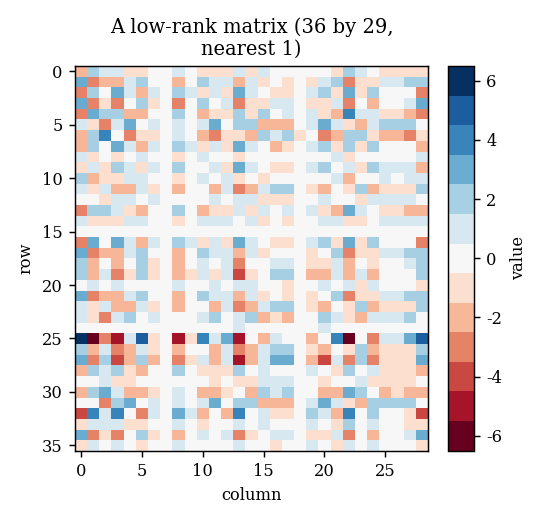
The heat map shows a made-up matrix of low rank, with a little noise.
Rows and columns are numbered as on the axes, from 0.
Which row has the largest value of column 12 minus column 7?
25
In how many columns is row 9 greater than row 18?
14
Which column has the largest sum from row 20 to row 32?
0
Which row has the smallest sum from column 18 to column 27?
27
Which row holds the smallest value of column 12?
32
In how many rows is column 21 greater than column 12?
9
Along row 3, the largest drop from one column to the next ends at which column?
1
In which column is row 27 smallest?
13
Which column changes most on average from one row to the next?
22
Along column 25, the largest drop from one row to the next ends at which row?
6
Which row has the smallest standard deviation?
15
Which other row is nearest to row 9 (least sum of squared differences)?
7
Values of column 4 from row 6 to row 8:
-3 1 0
